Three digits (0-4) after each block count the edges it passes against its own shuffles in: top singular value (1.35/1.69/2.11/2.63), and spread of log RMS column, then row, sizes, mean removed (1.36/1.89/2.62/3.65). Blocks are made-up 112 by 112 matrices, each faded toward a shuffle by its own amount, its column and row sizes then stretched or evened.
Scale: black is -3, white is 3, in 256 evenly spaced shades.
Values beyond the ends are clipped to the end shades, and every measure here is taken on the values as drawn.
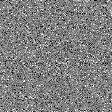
2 0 2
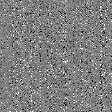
2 3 1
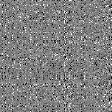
3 3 2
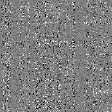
0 4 2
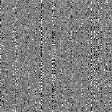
3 4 0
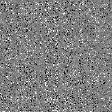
1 3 2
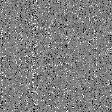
0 3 0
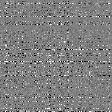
3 3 4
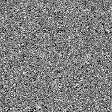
1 1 2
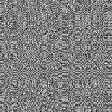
4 0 0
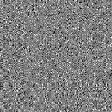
4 1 0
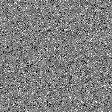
0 1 1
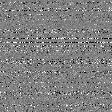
2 0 4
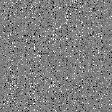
0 3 1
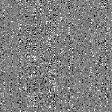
3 3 0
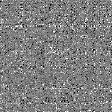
2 2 2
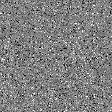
0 1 2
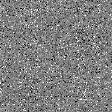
0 2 2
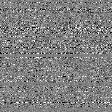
1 0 4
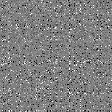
3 2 2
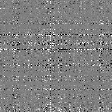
1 3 4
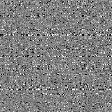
3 0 3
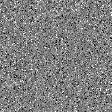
1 2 0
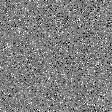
1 0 1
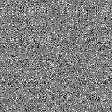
3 0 1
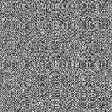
4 1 1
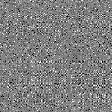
4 1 2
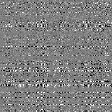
4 3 4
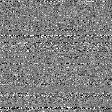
1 0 4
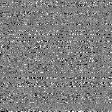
0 1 4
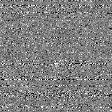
1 1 4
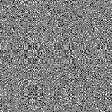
4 1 1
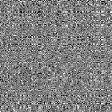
4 1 3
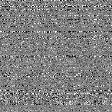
3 0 4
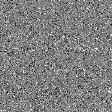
0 1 2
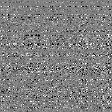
1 2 4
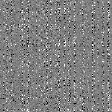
2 4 2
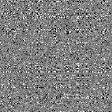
3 2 3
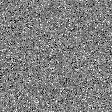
0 0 0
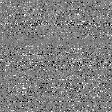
2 1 4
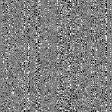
3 4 0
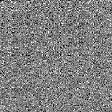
3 1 2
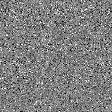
2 0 2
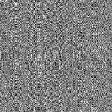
4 3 0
